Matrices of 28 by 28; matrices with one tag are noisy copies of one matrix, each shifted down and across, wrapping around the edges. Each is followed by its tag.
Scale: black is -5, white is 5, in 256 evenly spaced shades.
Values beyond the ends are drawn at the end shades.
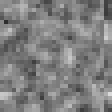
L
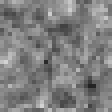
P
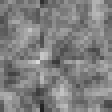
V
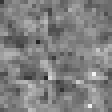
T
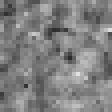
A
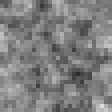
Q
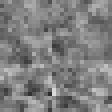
T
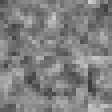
L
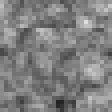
Q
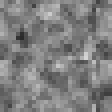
P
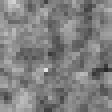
A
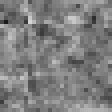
T
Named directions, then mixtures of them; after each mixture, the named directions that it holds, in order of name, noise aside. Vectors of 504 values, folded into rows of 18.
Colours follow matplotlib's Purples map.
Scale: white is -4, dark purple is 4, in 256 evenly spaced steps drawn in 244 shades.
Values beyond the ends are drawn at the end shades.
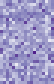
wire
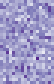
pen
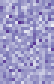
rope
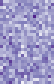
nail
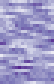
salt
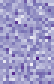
pen, rope.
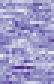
pen, salt.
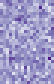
pen, wire.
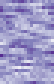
salt.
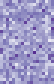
wire.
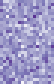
nail, rope.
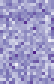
wire.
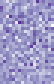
rope.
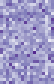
wire.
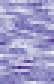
salt.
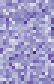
wire.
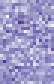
rope, salt.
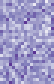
nail, wire.
